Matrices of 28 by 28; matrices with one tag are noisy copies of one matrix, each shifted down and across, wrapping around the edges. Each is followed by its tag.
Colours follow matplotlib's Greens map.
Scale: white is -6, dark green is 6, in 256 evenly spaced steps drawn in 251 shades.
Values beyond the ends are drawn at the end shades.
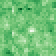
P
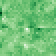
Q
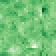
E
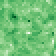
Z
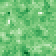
Z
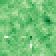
Z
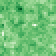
Z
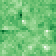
Q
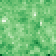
P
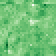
Q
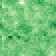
P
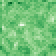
P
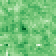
Z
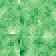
E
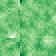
E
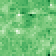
Q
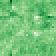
Q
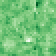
E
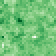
Z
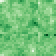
P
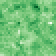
Z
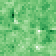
Q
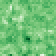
Z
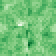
E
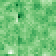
E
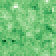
P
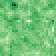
Z
